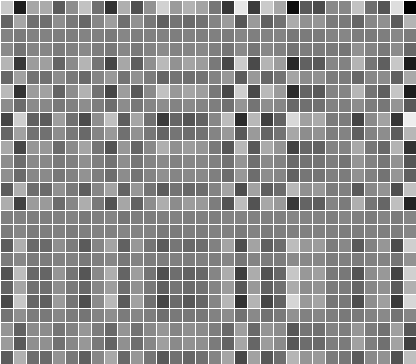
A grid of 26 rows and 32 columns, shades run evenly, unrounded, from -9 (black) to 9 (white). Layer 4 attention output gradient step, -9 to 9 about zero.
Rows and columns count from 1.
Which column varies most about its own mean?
32
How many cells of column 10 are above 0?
13
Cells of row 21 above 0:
14
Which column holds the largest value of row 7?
19
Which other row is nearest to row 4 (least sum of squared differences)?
12
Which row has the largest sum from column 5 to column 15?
1
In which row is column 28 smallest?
9
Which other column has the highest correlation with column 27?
26
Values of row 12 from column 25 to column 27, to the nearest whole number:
-1 0 -1
